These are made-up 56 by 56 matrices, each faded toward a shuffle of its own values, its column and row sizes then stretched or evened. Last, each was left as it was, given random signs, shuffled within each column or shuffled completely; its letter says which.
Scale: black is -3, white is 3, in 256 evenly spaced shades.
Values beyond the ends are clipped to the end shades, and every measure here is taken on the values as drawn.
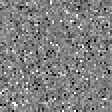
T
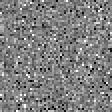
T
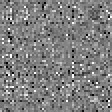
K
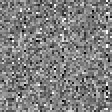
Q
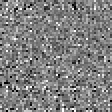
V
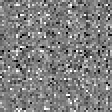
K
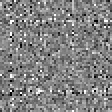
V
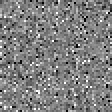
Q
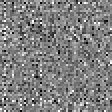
V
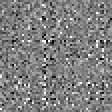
K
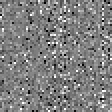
Q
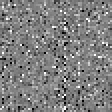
Q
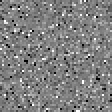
T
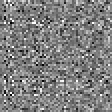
K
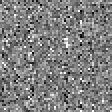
Q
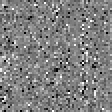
Q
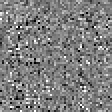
V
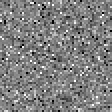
T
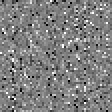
Q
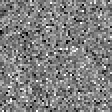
T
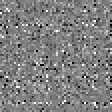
V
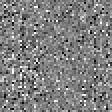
Q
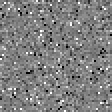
T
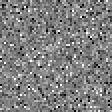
T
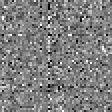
V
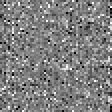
Q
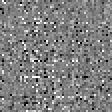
V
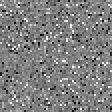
T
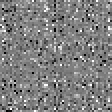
K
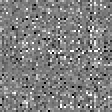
K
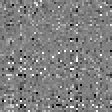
K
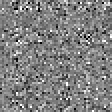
V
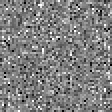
Q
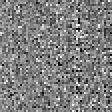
Q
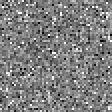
T
